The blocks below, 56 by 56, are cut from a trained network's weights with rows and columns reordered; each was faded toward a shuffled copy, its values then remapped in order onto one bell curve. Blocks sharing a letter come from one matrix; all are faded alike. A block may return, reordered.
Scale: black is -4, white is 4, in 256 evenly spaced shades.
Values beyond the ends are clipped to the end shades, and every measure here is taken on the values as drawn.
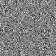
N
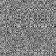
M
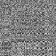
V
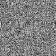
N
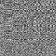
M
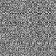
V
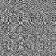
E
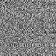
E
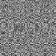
M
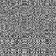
M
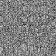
N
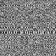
M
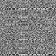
M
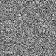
N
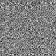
N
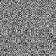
E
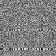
M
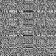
M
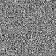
N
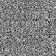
N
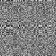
M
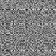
M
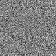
N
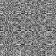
V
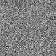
N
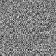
E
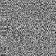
E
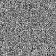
N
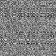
V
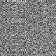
E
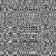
V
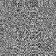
E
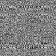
M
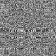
V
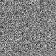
N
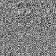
E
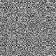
V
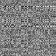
M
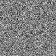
N
